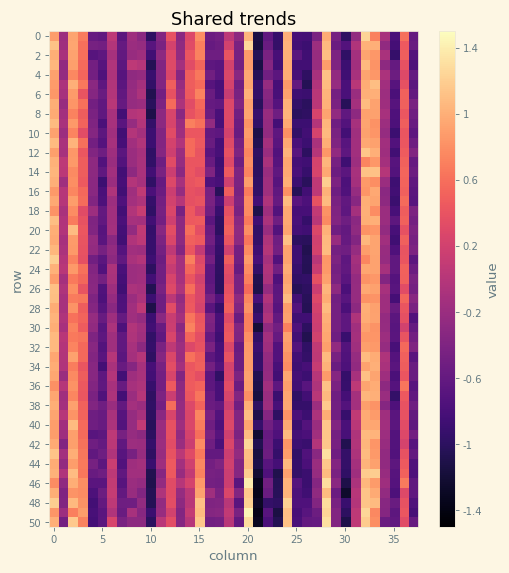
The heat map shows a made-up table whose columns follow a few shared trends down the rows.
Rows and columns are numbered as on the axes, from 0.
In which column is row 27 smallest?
26
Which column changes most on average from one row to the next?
2
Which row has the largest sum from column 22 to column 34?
17
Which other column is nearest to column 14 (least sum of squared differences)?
18
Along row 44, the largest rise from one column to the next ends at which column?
24
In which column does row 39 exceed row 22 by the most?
15
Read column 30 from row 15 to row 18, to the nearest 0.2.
-0.8 -0.8 -0.6 -0.6
